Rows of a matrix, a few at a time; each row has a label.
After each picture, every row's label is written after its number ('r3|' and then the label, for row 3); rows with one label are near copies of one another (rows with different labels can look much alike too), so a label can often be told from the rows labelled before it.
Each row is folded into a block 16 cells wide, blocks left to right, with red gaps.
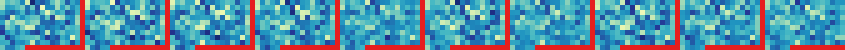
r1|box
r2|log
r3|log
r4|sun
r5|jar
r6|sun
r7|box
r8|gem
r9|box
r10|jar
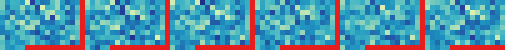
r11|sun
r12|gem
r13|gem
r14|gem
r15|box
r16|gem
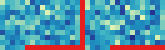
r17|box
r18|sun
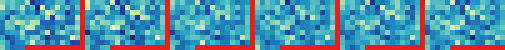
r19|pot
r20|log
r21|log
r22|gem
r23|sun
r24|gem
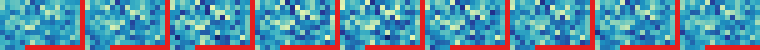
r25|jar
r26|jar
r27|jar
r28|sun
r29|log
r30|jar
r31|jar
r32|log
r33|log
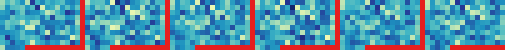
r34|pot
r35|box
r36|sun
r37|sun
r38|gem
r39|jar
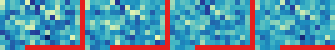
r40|log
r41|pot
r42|gem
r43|sun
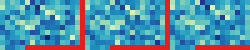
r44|gem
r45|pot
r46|jar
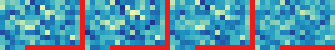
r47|box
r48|sun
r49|log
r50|log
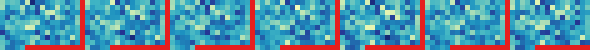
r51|log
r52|log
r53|gem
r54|sun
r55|log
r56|box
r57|jar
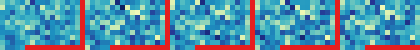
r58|jar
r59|pot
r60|log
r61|pot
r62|box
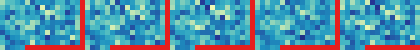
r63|pot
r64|jar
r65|jar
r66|log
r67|jar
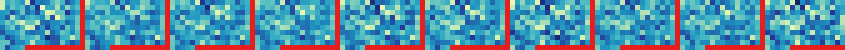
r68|jar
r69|pot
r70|gem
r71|gem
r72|gem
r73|gem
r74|log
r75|box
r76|box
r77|box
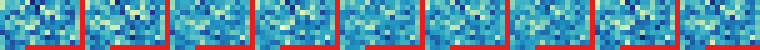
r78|gem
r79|jar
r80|log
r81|gem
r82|log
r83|jar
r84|gem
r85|gem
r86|jar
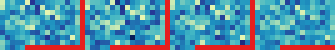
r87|log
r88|gem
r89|jar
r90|gem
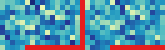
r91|box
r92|jar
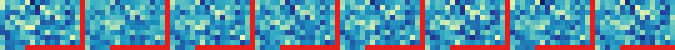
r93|gem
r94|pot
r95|pot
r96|jar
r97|pot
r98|sun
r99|log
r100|sun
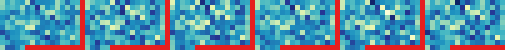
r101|log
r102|gem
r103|sun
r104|pot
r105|pot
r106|sun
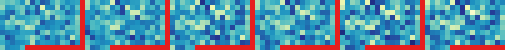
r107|box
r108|log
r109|sun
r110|gem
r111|jar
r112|gem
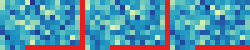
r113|sun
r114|pot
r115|pot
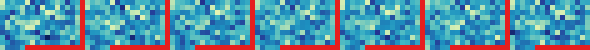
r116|log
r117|jar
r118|gem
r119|log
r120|log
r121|pot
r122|log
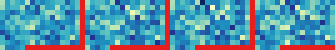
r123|log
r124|pot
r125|sun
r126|box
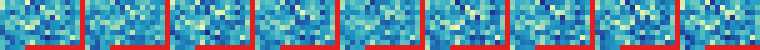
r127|jar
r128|box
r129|log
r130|gem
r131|jar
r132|pot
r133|pot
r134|sun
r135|jar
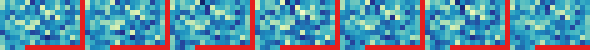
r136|sun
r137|log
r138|gem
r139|gem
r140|jar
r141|gem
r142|jar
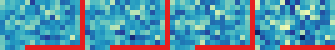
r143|sun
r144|log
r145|box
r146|log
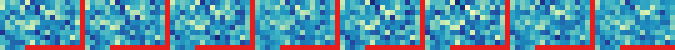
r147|log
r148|jar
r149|sun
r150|sun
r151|pot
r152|box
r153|log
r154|pot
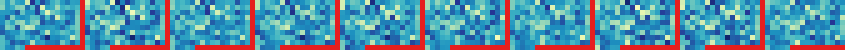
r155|gem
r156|gem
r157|gem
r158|log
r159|jar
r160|sun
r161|pot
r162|pot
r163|jar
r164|box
